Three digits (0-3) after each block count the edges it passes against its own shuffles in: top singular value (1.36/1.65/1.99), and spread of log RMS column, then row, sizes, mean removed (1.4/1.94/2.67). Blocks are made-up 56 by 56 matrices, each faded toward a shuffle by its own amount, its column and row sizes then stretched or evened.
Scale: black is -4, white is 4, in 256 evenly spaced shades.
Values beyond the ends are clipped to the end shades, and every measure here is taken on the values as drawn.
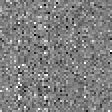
2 2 0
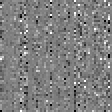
0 3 0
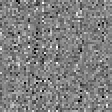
0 2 0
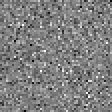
2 0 0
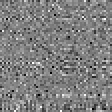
3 0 2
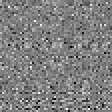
3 0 2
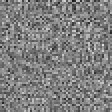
3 1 1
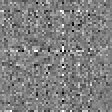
2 2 2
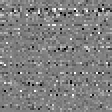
2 0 3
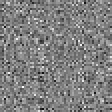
3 1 1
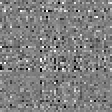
2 2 3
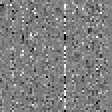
2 3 0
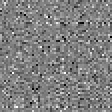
3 0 1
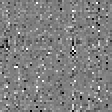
2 2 0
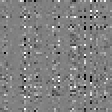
3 3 2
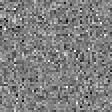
2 1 1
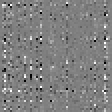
2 3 2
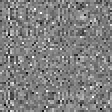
3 1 0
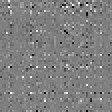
2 2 2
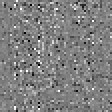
0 2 1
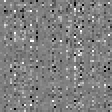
0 3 1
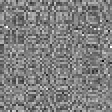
3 0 0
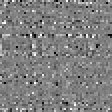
2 1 3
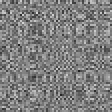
3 0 2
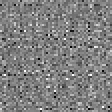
3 1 2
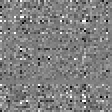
1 2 3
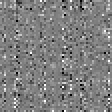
2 3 1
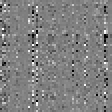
3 3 1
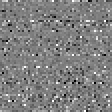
1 0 3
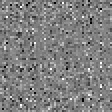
1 2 2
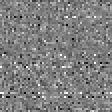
1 0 2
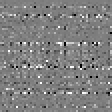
3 0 3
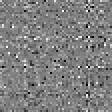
3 1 2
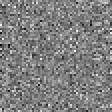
2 1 1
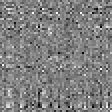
3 1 2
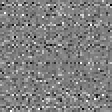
3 0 2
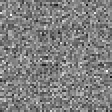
2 0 0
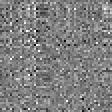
3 1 2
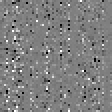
0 3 0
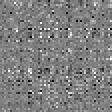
3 2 2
